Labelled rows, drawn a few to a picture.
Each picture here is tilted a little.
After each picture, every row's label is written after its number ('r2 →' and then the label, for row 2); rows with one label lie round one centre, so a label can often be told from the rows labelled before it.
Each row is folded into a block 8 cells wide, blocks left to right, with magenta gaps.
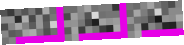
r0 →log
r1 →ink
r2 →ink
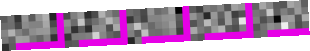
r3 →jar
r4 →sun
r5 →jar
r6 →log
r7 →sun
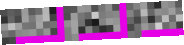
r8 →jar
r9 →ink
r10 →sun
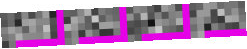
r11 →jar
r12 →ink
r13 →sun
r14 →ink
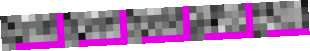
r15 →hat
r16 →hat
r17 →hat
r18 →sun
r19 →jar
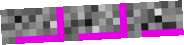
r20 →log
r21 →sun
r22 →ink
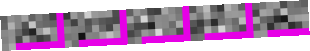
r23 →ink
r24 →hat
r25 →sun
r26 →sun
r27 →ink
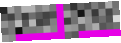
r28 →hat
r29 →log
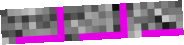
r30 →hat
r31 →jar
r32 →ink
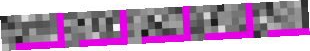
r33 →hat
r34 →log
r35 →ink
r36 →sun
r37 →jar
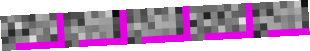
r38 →sun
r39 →jar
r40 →jar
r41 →log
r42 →jar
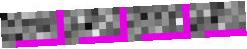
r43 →hat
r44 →sun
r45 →log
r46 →sun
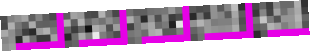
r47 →ink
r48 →sun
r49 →log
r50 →jar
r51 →jar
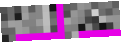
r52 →jar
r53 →ink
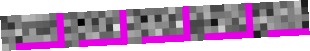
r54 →hat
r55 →log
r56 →log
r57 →sun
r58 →jar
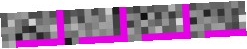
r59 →ink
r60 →jar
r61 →log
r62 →log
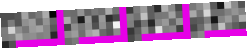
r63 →jar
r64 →log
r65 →sun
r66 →sun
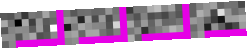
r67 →log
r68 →log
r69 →hat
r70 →ink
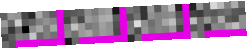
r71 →sun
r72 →jar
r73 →jar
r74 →hat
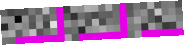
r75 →log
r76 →hat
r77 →ink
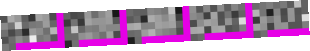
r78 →sun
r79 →jar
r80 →jar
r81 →log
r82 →log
